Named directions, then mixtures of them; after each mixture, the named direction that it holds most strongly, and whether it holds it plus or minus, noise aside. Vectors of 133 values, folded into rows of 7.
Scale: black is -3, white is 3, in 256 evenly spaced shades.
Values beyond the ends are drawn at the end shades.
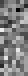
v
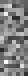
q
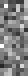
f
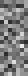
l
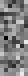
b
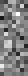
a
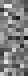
q, plus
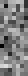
f, minus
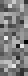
b, minus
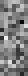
b, minus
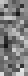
a, minus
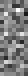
q, plus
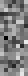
b, plus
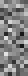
l, minus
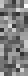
v, minus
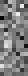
a, plus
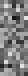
q, plus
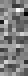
q, plus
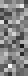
l, minus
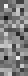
f, plus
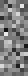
a, plus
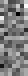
a, minus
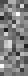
a, plus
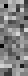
f, minus
